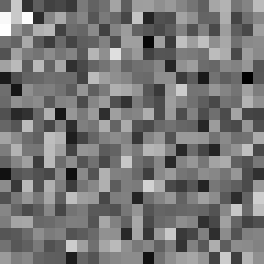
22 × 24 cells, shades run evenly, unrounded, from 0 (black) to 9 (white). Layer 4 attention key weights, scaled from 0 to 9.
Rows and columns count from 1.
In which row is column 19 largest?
4
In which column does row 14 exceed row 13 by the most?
20
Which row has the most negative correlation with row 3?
15
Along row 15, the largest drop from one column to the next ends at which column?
7
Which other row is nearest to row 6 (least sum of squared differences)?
12
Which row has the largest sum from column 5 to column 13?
5
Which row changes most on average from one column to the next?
10
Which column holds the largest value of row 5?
11
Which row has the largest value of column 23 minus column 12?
9
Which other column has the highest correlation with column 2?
21
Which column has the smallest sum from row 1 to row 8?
14
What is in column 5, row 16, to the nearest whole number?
6
